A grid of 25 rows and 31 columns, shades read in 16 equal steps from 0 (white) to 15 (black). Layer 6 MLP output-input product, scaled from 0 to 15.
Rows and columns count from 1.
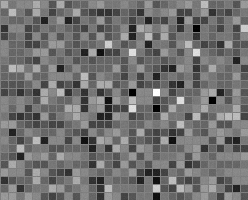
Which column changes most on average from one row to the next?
20
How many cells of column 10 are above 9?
8
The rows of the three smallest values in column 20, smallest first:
12, 24, 21
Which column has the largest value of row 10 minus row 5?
16
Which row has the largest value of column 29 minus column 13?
18
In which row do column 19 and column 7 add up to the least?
5
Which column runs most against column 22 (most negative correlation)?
7
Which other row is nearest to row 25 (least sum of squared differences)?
10
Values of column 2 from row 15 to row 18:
11 6 13 9
